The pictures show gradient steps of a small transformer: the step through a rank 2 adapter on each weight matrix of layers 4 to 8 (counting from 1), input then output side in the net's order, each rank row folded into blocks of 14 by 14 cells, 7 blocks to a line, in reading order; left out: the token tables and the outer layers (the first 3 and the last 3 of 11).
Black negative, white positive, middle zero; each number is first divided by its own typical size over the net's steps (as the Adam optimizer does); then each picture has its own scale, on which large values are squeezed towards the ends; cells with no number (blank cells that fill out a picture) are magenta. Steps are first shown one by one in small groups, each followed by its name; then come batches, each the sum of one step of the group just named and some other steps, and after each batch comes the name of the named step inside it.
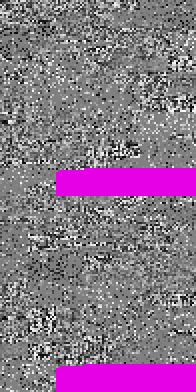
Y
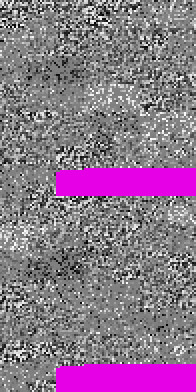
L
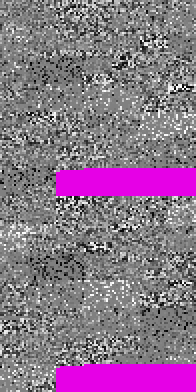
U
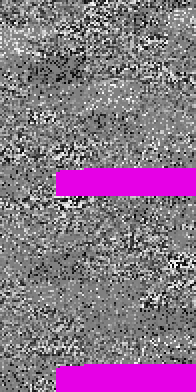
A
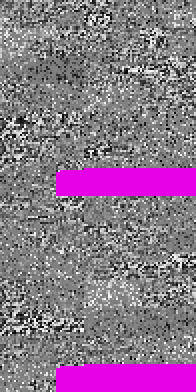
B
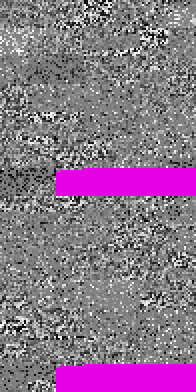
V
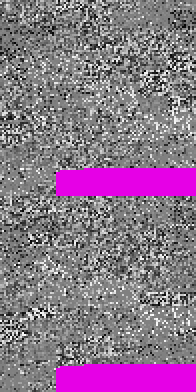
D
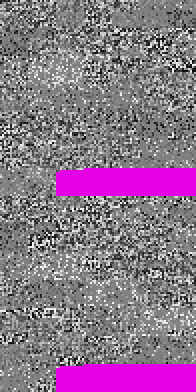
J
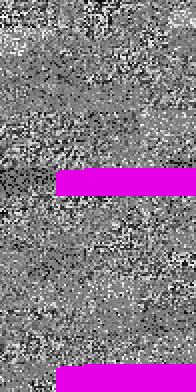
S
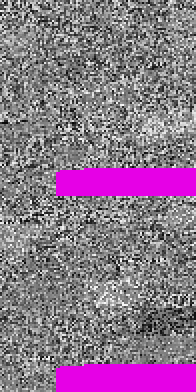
Y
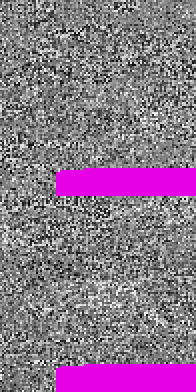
J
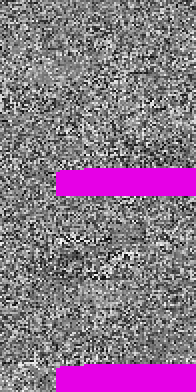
Y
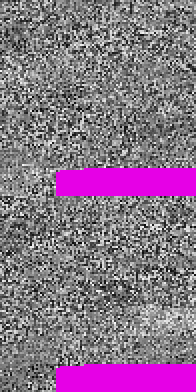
J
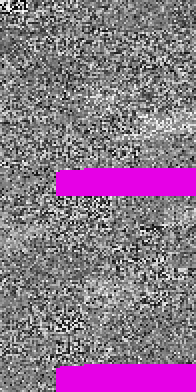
D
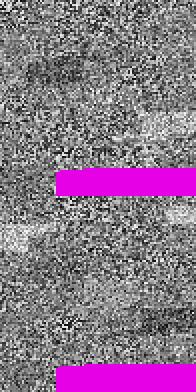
L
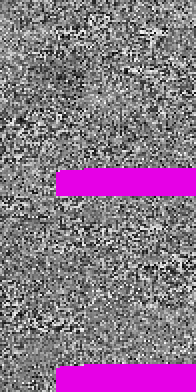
B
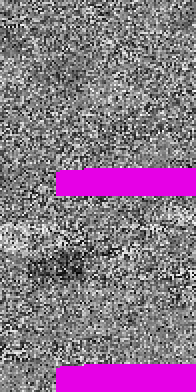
L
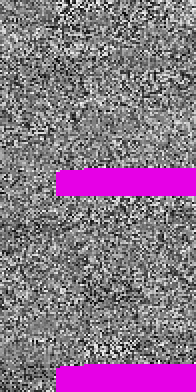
D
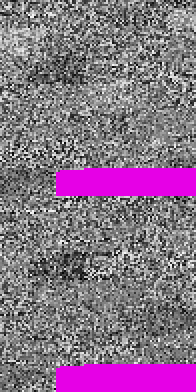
A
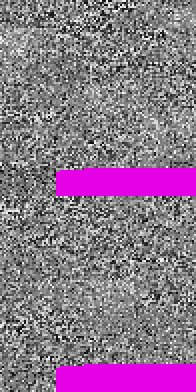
V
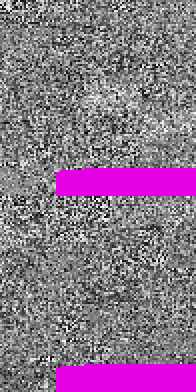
D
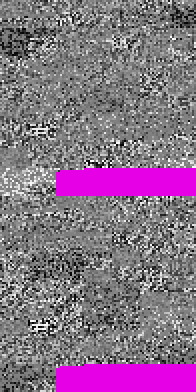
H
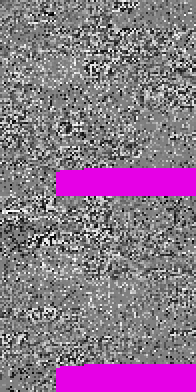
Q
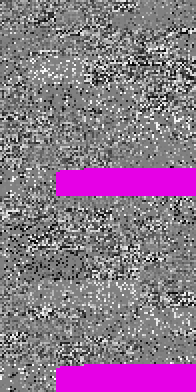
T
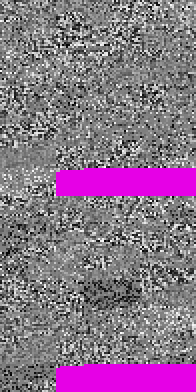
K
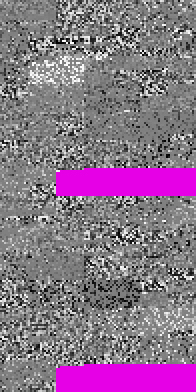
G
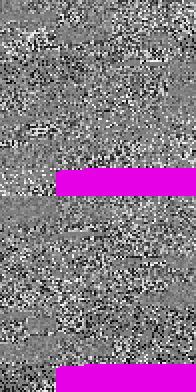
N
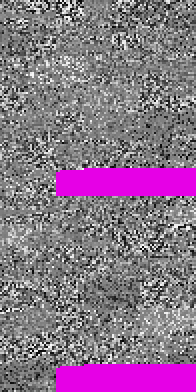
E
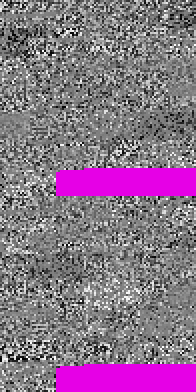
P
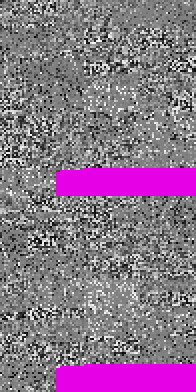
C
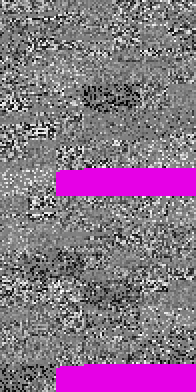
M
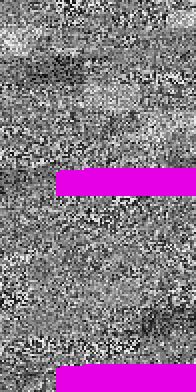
C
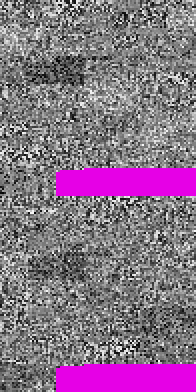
H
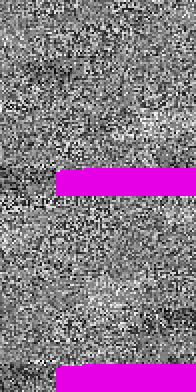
Q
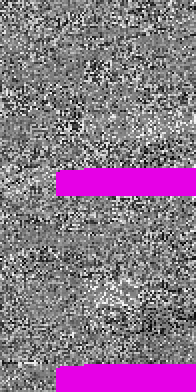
H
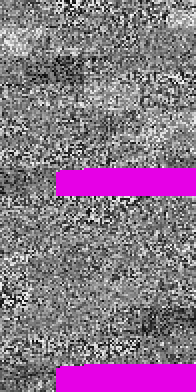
Q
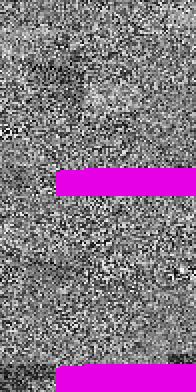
K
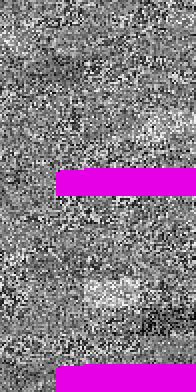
C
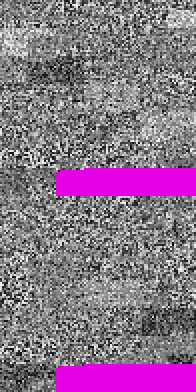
Q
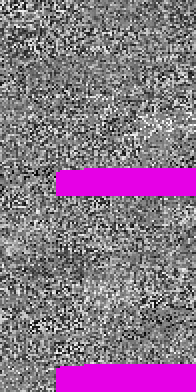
P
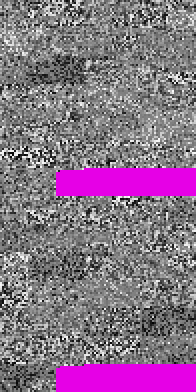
H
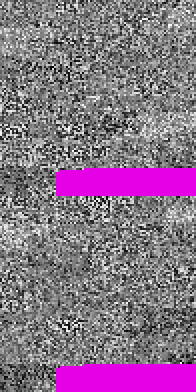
G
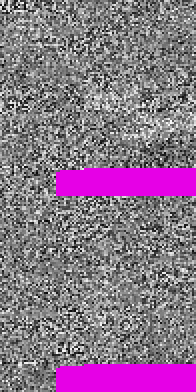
E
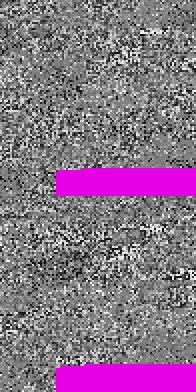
C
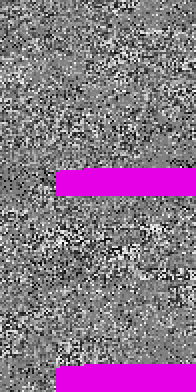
Q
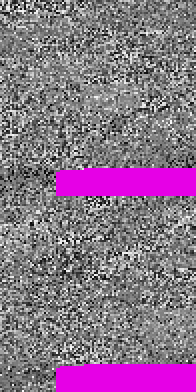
E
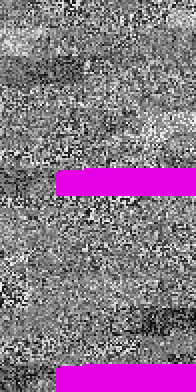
N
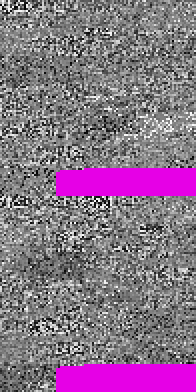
M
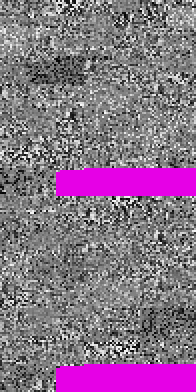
P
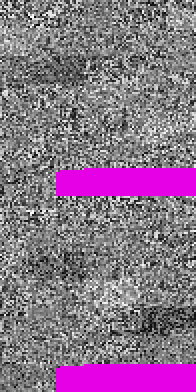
P
